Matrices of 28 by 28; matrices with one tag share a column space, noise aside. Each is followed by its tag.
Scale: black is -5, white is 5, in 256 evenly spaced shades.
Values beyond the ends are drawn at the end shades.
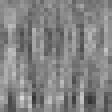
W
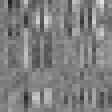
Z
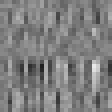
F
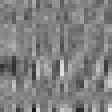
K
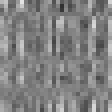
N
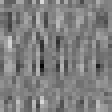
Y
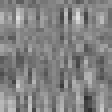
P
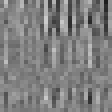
Z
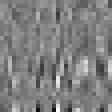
K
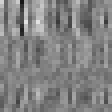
Z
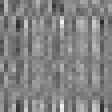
N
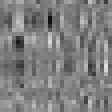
Y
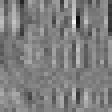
Z
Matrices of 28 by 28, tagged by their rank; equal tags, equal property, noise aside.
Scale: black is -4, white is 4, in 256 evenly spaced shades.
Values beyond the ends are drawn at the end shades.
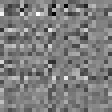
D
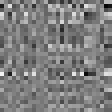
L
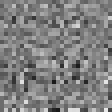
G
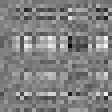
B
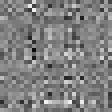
D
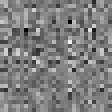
G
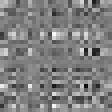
L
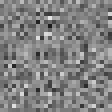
G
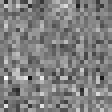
D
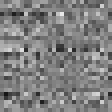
D
